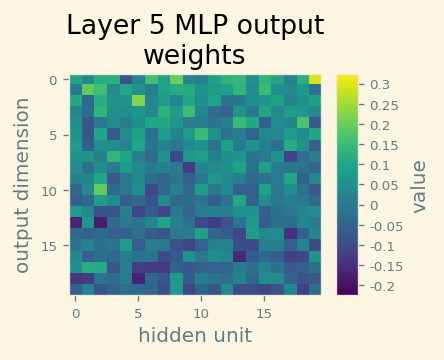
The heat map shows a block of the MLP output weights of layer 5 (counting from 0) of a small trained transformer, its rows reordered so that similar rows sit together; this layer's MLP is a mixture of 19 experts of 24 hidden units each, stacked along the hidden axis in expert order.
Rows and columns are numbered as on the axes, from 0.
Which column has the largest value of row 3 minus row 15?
9
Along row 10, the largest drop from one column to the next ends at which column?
3
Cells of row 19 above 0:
4
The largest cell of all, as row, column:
0, 19
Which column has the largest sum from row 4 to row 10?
2
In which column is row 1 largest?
1
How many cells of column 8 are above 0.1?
2
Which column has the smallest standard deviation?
16
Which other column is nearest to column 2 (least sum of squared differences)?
15
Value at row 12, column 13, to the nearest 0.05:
0.05
